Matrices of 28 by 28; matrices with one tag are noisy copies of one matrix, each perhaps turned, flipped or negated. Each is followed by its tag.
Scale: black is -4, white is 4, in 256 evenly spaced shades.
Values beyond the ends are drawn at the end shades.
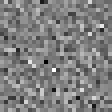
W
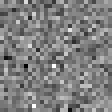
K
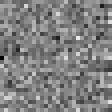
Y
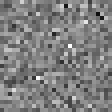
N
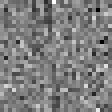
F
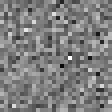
W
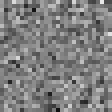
Y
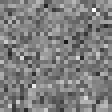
N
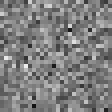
K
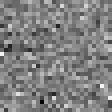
F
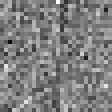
F
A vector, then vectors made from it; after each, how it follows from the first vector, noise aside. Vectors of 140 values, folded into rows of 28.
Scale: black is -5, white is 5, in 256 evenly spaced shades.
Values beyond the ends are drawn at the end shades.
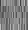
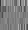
partly zeroed.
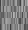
sign-scrambled.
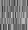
reversed, negated.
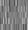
reversed, negated, partly zeroed.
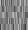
sign-scrambled.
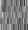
sign-scrambled.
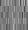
partly zeroed.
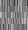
reversed, negated.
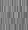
wrapped around, shrunk.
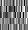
wrapped around, negated, scaled up.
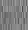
wrapped around, shrunk.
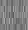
wrapped around, shrunk.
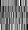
scaled up.
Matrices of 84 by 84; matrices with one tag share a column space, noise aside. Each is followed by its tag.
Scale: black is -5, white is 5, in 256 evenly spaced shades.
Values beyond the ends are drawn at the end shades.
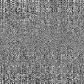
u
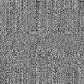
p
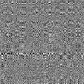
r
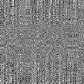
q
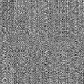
p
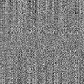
p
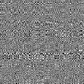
r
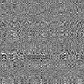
r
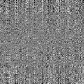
u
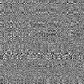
r
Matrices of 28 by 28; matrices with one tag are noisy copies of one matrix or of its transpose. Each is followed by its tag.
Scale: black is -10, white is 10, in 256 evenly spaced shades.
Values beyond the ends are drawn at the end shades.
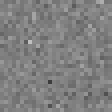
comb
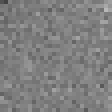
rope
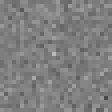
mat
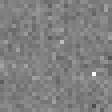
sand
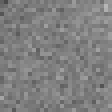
rope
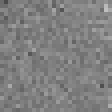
rope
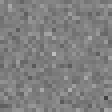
mat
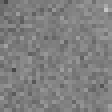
rope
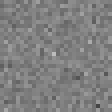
mat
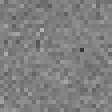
comb
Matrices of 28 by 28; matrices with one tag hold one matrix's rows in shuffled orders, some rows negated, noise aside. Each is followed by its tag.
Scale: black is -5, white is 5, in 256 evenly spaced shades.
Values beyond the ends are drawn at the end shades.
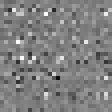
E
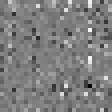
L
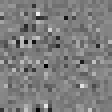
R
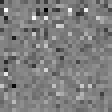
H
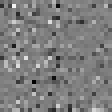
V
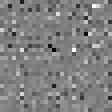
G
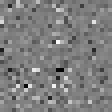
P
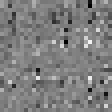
L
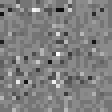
P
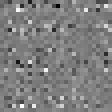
E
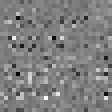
E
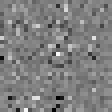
P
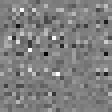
E
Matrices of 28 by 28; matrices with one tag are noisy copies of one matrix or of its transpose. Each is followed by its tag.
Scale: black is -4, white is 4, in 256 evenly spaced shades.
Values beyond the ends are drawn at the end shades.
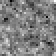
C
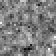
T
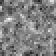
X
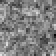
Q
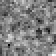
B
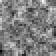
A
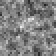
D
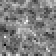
D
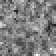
T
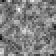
X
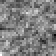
Q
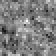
D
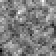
A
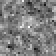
D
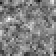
X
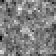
X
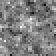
D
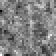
C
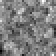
A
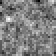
X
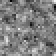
C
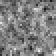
B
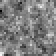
C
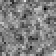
B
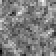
A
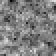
C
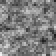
Q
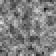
B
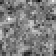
X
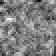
X
